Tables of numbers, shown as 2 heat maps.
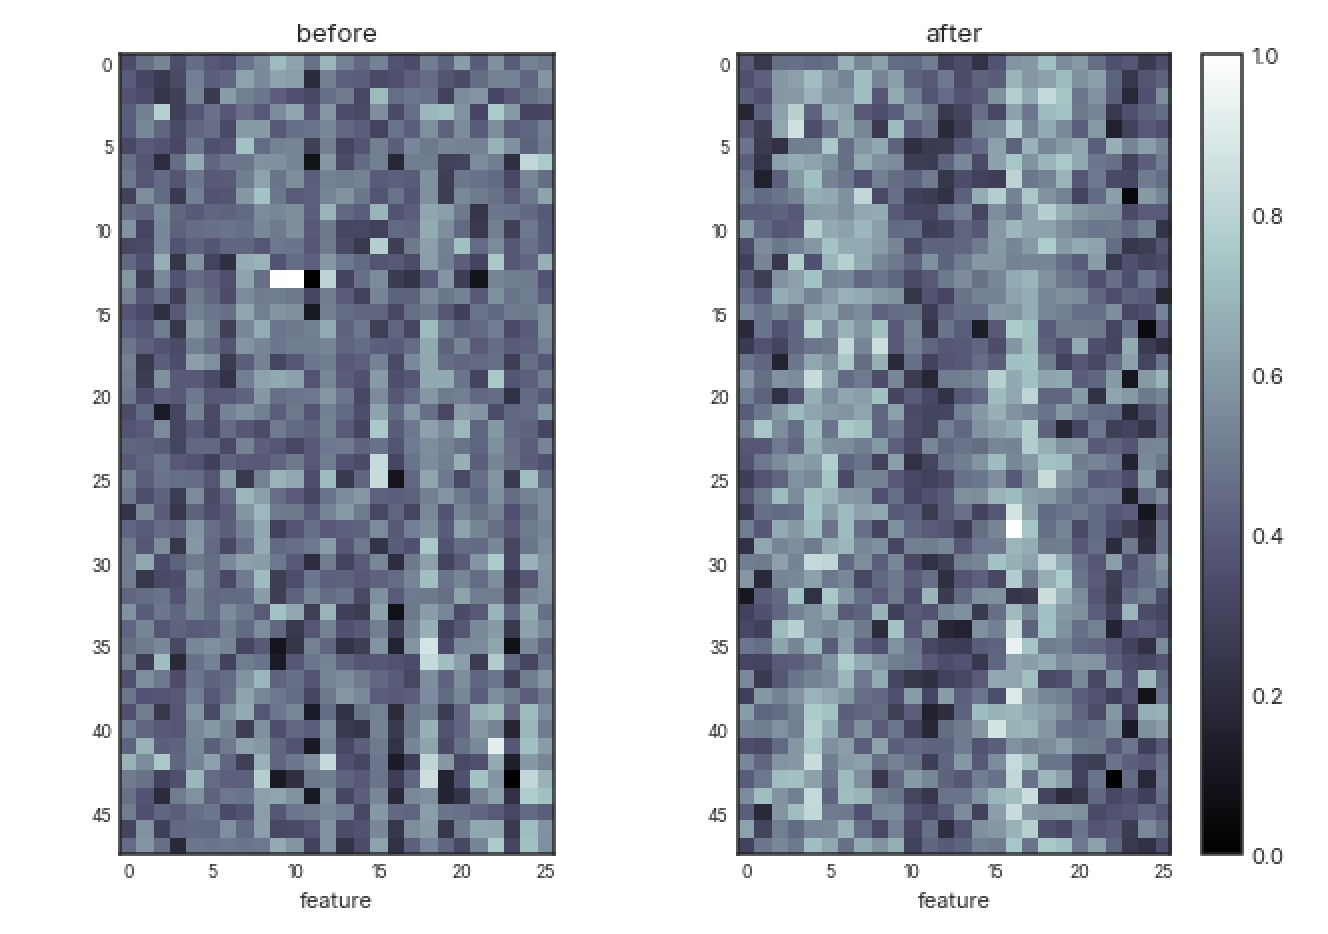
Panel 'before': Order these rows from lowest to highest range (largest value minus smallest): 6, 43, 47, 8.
8, 47, 6, 43
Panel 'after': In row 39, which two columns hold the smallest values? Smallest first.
11, 12
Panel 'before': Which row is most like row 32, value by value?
28
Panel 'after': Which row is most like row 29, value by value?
38
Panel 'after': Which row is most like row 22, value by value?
44
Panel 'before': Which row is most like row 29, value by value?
16
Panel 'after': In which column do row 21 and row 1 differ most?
15
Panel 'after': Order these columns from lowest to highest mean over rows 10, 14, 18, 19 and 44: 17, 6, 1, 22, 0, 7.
22, 1, 0, 7, 6, 17
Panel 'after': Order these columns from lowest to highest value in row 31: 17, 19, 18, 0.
17, 0, 18, 19
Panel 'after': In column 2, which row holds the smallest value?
18
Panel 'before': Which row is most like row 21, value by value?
2
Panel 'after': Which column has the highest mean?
16
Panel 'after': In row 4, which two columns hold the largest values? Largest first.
3, 16
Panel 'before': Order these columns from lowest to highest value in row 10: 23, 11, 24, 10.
23, 11, 24, 10
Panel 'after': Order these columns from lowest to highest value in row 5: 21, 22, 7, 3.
21, 3, 7, 22
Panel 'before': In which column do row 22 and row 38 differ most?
15
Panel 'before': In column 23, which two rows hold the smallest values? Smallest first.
43, 35
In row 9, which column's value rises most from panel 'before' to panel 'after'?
21
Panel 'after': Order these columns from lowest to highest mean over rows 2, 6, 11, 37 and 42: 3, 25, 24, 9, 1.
1, 24, 25, 9, 3
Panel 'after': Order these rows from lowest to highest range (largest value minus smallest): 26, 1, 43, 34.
1, 26, 34, 43
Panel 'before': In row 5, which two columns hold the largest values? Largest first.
7, 22
